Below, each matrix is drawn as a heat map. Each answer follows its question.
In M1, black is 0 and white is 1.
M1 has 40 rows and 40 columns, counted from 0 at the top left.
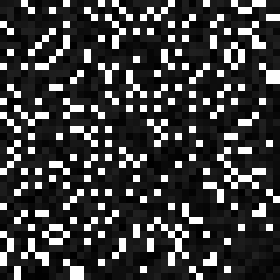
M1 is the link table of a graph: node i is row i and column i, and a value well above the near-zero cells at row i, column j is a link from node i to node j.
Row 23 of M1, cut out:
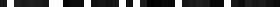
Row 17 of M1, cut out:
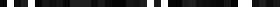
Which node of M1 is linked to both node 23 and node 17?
node 1
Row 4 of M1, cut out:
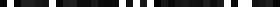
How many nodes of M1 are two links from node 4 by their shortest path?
6
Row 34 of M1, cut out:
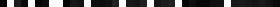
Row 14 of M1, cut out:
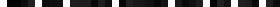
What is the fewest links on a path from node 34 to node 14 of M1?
4
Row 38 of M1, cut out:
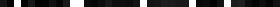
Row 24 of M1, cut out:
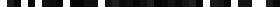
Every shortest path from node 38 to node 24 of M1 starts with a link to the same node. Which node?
node 32
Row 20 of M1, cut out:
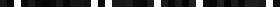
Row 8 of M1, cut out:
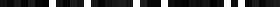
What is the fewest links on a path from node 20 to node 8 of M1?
3
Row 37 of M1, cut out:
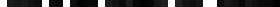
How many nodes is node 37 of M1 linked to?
7
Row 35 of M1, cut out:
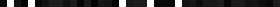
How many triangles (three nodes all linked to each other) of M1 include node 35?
6
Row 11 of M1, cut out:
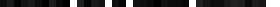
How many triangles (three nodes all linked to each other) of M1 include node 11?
8
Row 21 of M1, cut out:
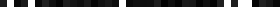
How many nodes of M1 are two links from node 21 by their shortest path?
7
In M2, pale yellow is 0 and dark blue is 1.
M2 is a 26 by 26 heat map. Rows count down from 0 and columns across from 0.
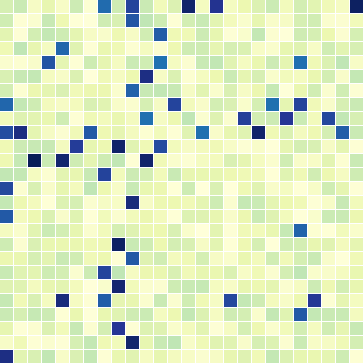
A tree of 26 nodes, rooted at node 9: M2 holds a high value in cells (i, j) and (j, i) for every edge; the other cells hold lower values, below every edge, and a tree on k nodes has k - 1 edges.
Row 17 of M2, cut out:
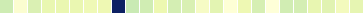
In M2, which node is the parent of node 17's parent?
10
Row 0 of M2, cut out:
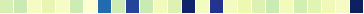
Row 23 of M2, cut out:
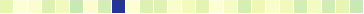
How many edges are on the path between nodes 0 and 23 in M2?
7
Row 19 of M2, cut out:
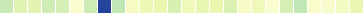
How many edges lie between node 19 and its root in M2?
3
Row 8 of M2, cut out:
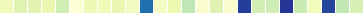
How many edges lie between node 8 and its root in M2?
7
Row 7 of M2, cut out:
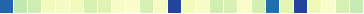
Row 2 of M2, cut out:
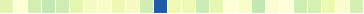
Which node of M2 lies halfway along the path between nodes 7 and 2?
4
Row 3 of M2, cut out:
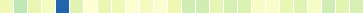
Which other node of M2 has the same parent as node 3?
11
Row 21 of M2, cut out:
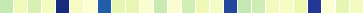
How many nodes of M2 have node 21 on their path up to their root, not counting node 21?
12
